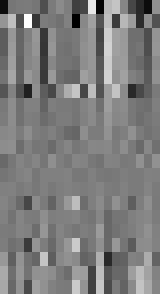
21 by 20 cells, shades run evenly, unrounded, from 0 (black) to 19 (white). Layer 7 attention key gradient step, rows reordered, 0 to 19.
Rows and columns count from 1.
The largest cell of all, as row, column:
2, 4
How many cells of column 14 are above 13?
6
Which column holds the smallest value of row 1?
13
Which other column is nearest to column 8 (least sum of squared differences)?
9
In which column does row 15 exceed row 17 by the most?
10
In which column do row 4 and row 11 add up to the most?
14
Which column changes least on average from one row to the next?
8
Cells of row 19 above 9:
10
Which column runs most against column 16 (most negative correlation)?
3
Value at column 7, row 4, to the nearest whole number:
11
